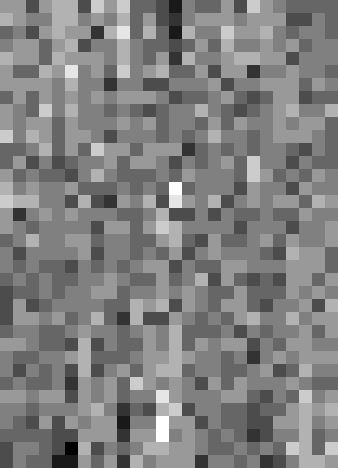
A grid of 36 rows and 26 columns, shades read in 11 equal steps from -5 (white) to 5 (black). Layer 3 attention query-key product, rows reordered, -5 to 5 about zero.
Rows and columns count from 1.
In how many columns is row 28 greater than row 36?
7
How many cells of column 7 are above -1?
20
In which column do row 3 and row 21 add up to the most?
14
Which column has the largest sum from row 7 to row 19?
19
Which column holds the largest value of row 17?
2
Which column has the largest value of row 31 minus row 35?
23
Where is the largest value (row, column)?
35, 6
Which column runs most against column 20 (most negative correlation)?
13
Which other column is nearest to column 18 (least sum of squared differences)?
9
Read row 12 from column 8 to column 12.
-3 -1 -1 1 -1
